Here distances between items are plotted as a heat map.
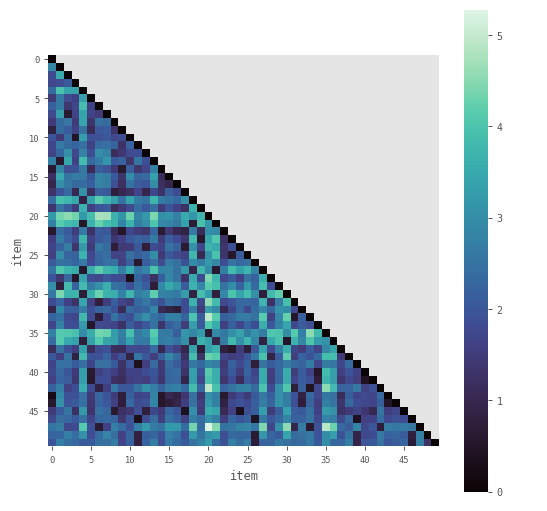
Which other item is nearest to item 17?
45
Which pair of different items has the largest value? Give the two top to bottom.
20, 47
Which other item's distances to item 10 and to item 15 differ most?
28
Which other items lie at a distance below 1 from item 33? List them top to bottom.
6, 31, 42, 47
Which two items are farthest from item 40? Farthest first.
20, 35
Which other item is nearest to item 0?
43
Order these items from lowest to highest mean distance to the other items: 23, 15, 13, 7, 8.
8, 23, 15, 7, 13
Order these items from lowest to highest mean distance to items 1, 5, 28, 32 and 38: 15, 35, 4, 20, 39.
39, 15, 4, 35, 20
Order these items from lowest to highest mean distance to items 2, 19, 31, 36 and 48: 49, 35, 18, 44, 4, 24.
44, 49, 24, 4, 18, 35
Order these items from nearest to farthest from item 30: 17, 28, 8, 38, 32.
32, 17, 8, 28, 38
